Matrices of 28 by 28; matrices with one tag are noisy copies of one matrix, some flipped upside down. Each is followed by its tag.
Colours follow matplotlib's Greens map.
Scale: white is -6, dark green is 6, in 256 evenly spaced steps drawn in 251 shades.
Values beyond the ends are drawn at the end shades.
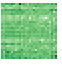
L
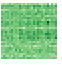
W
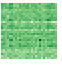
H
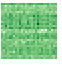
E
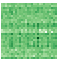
E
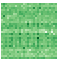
E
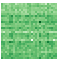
H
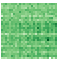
W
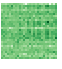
W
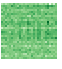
W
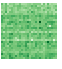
H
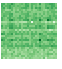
H
